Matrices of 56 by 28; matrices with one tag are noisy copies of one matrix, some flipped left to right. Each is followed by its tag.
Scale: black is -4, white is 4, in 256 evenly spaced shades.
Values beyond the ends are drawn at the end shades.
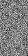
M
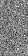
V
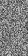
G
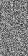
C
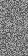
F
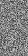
M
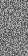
V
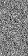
M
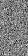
V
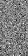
G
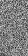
M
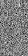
V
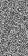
C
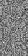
G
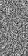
G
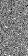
C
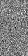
V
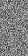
M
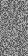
C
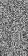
G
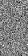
G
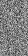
V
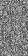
G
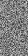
C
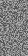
F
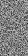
C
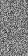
V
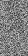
C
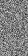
F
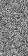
M
